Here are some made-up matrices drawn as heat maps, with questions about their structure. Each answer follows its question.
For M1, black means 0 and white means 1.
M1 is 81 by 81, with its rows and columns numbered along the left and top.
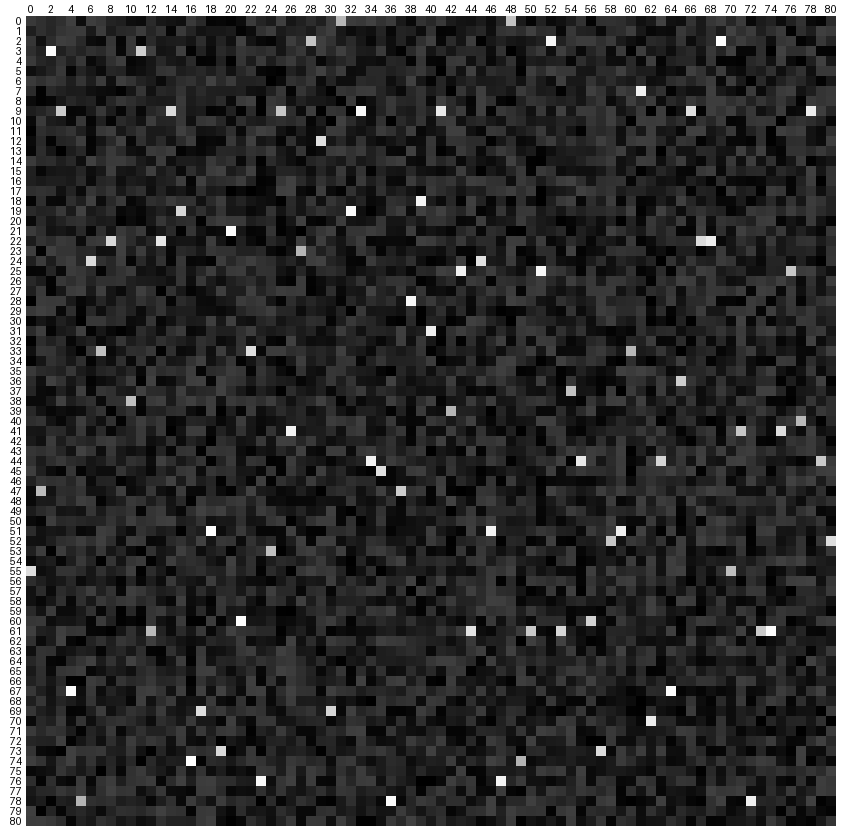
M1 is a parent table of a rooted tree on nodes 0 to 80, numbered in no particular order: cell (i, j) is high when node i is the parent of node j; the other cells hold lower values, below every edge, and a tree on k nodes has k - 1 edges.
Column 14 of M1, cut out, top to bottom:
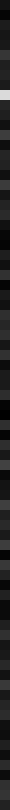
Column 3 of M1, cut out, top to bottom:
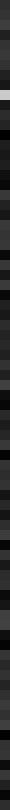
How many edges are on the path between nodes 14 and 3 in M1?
2
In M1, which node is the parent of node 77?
40
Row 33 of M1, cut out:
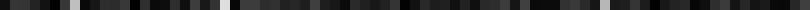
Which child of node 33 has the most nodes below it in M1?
7
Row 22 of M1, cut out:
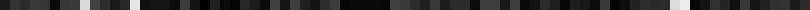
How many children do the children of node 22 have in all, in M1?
2
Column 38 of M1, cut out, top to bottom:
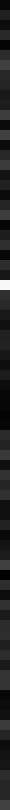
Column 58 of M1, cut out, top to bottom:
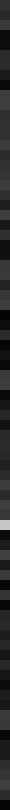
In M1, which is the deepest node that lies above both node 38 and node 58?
2
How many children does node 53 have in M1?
1
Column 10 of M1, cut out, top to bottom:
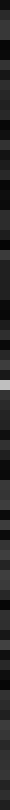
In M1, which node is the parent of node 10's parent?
28
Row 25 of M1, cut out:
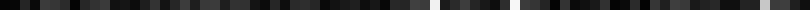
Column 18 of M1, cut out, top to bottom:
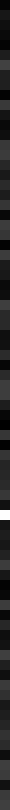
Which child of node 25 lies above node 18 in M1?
51
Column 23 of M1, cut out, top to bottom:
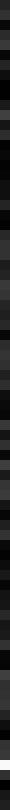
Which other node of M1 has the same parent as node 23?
47
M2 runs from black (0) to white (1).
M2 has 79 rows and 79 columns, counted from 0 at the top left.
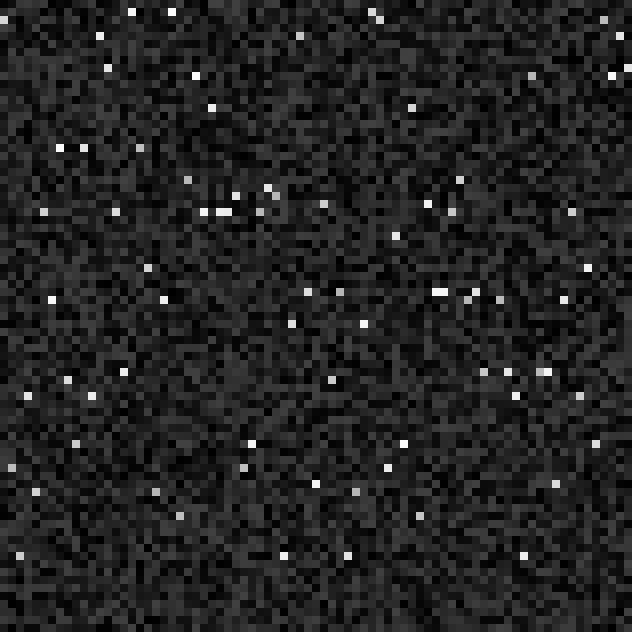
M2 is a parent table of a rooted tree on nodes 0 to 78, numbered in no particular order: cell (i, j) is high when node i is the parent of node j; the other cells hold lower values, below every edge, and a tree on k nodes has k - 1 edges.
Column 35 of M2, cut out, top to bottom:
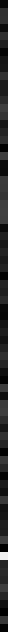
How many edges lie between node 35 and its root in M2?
8
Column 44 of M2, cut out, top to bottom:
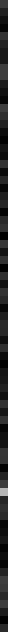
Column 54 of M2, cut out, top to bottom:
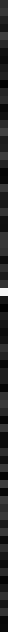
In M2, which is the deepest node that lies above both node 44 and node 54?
61
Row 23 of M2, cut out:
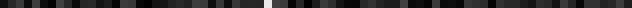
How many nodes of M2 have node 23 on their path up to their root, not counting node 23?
6
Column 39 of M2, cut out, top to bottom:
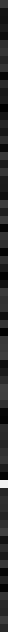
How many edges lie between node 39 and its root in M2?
7
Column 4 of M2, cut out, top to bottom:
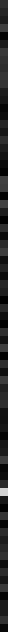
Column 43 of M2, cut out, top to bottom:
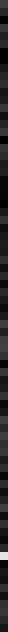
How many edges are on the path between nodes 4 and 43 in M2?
7
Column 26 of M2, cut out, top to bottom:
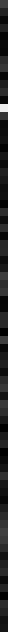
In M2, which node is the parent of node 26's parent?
8
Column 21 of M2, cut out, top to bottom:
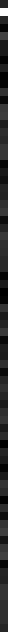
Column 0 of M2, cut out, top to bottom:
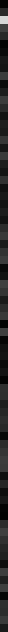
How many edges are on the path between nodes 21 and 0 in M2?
6
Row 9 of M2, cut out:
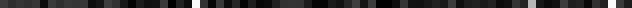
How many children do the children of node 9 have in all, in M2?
2
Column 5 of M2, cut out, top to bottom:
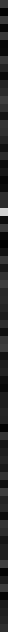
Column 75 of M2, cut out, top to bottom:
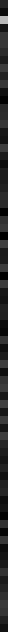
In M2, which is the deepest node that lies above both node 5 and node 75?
2
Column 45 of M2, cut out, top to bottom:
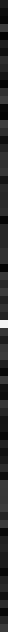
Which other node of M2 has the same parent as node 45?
36
